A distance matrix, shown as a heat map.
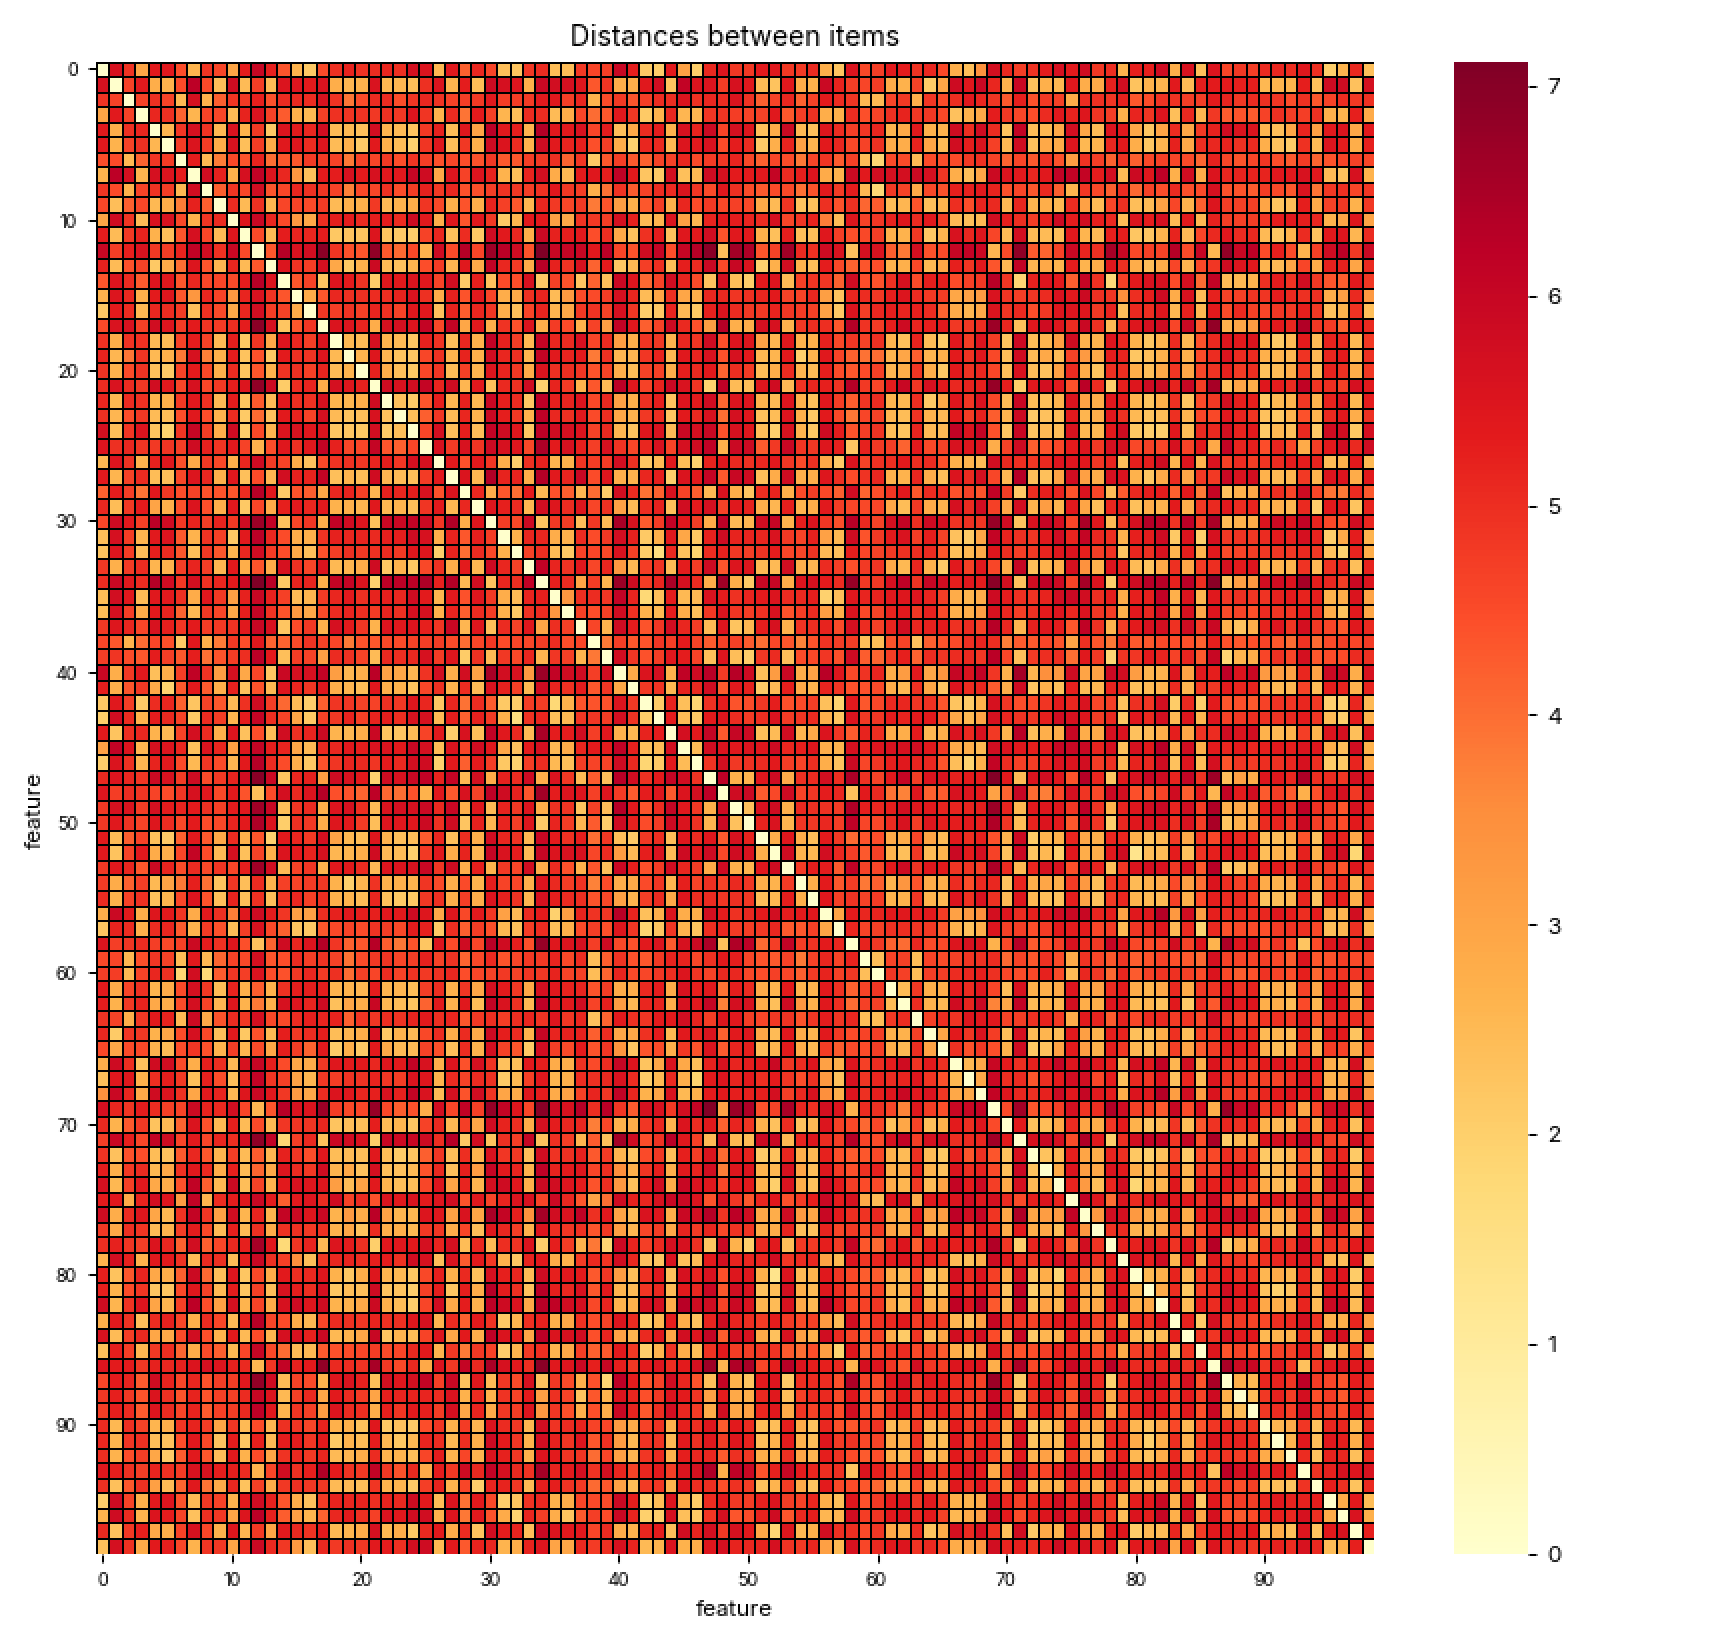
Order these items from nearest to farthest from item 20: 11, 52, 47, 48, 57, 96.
11, 52, 48, 57, 96, 47
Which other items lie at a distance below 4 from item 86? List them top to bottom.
12, 25, 48, 58, 69, 93
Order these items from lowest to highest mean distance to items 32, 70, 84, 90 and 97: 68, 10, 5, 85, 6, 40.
5, 40, 85, 6, 10, 68
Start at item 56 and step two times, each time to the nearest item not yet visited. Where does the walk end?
42
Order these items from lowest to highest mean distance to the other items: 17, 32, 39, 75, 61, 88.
61, 32, 39, 88, 17, 75
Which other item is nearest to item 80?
52
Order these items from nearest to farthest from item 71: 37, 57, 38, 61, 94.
37, 38, 57, 94, 61
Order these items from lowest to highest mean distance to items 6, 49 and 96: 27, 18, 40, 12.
18, 27, 40, 12
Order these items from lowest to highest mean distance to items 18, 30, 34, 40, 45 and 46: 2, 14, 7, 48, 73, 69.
14, 7, 73, 2, 48, 69
